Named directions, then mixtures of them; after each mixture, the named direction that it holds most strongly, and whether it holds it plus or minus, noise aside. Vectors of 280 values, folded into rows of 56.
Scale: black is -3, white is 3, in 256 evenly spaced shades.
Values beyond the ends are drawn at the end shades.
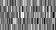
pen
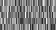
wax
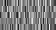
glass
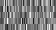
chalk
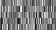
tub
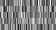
chalk, minus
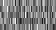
wax, plus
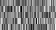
tub, minus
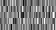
pen, minus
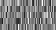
tub, plus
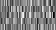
pen, plus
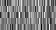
glass, plus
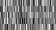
chalk, plus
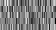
glass, minus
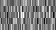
pen, plus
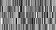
tub, minus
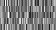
chalk, minus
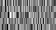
glass, plus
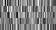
glass, plus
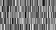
wax, minus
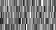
chalk, plus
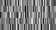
glass, plus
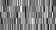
glass, plus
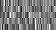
tub, minus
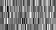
chalk, plus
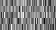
pen, plus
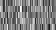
wax, minus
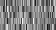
chalk, minus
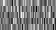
pen, plus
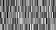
wax, minus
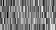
wax, minus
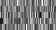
tub, plus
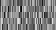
tub, minus
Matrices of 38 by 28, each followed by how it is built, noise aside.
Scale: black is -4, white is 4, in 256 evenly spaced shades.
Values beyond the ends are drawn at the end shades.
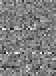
uneven rows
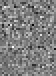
uneven rows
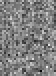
blocks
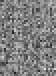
blocks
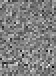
uneven rows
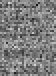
blocks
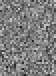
noise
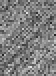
Hankel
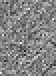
Hankel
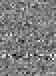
uneven rows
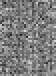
blocks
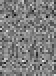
repeating columns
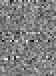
uneven rows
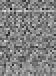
repeating columns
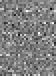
uneven rows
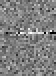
uneven rows
